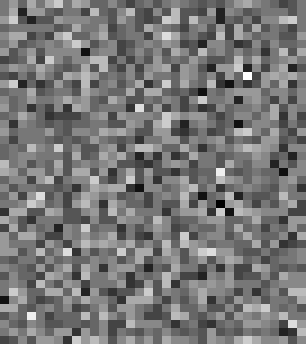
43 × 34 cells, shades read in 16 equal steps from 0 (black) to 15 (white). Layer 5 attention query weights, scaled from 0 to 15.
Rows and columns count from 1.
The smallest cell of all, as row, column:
26, 25
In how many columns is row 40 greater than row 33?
15
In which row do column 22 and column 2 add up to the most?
3
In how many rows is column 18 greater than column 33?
23
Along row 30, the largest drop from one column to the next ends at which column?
22
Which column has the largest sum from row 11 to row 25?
19
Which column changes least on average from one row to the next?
31
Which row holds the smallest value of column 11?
11
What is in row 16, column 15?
9
